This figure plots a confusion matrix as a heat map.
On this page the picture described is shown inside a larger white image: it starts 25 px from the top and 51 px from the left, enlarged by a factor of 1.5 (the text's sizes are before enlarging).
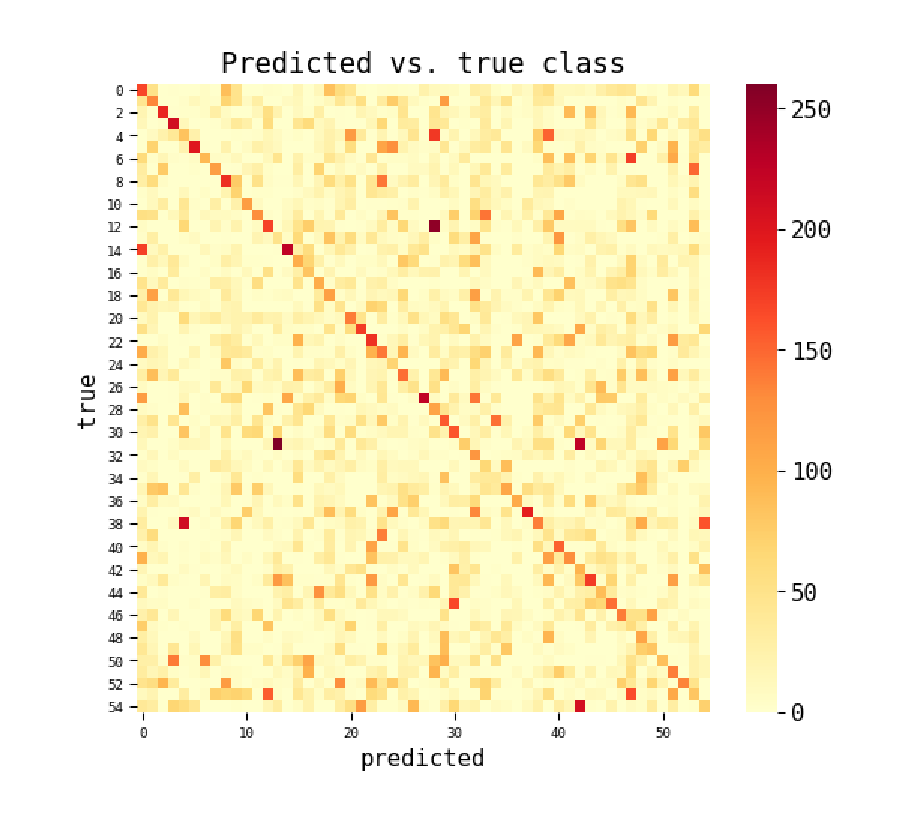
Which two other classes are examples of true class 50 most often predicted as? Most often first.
3, 6
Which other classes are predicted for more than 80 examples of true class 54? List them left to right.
21, 26, 42
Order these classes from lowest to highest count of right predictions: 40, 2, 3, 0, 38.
38, 40, 0, 2, 3
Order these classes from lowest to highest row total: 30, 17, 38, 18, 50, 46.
17, 46, 18, 30, 50, 38
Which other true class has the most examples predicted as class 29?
1
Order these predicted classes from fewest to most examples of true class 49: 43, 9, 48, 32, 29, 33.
43, 32, 33, 9, 48, 29
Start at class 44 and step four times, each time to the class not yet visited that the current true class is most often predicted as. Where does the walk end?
23
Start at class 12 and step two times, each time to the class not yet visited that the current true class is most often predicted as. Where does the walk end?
4
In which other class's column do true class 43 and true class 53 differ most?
47
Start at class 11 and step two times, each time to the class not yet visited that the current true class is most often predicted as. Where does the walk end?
35
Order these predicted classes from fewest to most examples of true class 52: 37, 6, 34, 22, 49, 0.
6, 37, 34, 0, 49, 22
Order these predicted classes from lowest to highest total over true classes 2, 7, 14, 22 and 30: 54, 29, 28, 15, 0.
29, 54, 28, 15, 0
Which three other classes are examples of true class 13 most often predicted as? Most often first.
40, 32, 18
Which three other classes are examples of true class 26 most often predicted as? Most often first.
19, 44, 10
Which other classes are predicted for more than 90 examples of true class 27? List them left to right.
0, 14, 32
